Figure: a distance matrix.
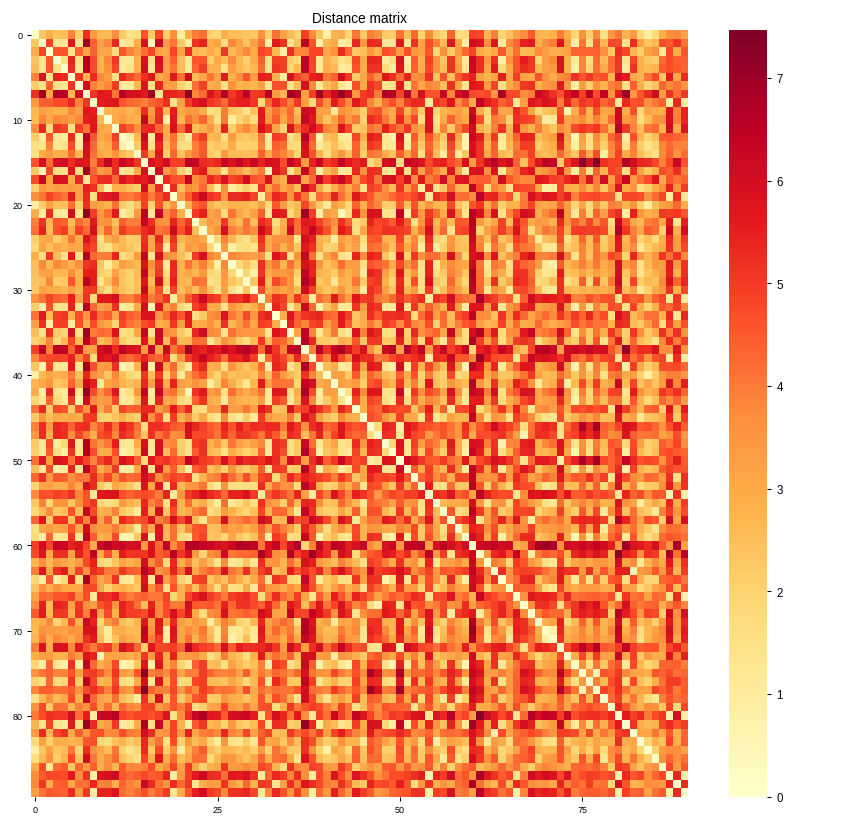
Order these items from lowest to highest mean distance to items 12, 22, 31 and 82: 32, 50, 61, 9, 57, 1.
32, 1, 9, 57, 61, 50
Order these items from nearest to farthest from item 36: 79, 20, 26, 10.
20, 10, 26, 79
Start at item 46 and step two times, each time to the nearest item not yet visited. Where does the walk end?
72
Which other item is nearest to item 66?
89
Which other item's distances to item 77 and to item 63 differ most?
75
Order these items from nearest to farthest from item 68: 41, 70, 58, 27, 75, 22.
22, 41, 27, 70, 58, 75
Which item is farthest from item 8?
61
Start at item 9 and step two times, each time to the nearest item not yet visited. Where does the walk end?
41
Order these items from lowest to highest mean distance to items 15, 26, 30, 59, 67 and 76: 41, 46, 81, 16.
16, 81, 41, 46
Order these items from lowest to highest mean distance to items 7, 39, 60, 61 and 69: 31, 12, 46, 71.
12, 71, 46, 31
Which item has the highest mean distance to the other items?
60
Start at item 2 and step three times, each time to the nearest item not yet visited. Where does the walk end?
11
